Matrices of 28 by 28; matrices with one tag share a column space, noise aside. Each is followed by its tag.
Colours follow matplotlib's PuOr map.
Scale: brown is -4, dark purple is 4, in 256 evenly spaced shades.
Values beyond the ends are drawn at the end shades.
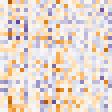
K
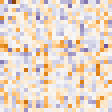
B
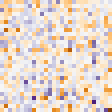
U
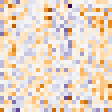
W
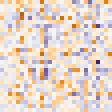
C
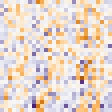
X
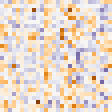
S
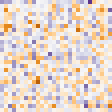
S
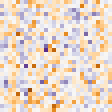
K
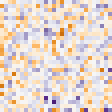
W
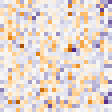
K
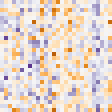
U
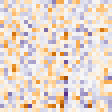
X
